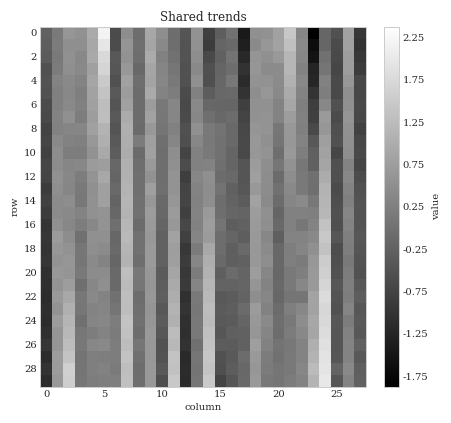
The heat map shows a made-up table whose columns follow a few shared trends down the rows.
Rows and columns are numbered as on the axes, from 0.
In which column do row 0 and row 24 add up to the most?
5
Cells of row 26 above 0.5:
9
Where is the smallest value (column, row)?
23, 0
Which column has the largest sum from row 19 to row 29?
24
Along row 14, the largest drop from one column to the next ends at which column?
25
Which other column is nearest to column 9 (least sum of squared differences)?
18
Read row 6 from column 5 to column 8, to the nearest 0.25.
1.25 -0.5 0.75 0
